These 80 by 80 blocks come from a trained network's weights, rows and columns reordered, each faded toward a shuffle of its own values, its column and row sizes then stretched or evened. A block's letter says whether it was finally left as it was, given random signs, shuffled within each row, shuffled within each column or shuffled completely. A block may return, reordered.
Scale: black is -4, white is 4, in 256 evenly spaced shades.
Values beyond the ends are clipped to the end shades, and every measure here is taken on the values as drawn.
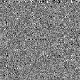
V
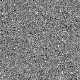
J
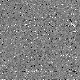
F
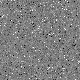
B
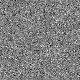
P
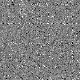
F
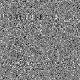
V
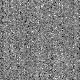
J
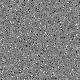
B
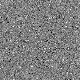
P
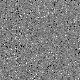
J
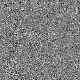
F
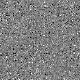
F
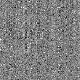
V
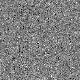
J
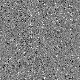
J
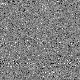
P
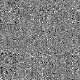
V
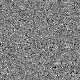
P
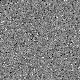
B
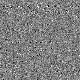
P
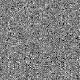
V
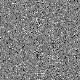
J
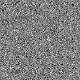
V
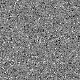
P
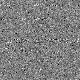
P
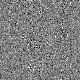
J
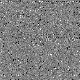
V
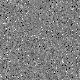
J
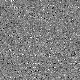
P
